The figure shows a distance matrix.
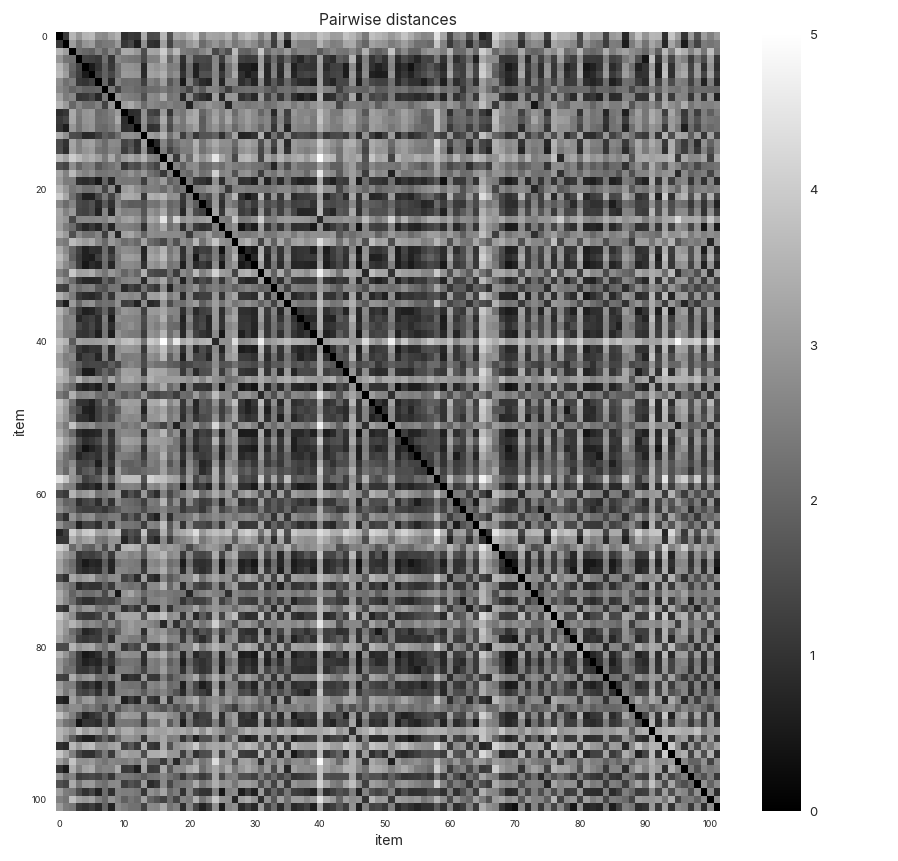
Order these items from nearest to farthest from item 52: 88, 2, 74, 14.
74, 2, 88, 14
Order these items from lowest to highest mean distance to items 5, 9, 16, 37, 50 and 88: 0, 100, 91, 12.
100, 12, 91, 0
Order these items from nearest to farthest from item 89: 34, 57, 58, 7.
34, 58, 57, 7
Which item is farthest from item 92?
65
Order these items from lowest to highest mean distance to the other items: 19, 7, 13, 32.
19, 32, 13, 7
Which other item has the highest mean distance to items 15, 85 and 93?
40
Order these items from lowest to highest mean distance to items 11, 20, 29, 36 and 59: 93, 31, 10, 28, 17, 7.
28, 7, 17, 10, 31, 93
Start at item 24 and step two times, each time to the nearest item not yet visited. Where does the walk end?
2
